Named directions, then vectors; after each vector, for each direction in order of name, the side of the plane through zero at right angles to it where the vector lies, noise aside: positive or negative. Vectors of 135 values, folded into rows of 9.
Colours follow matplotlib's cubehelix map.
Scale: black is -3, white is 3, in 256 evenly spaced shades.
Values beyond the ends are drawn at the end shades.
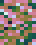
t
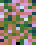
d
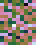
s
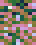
negative, positive, negative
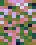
positive, negative, positive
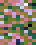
positive, negative, positive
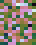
positive, negative, positive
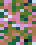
negative, positive, positive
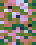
positive, negative, positive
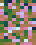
positive, positive, negative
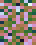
positive, positive, negative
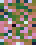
negative, negative, negative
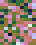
negative, positive, negative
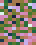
positive, positive, negative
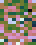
negative, negative, negative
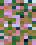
negative, positive, positive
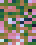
negative, negative, negative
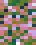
negative, positive, negative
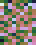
positive, positive, negative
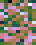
positive, positive, negative
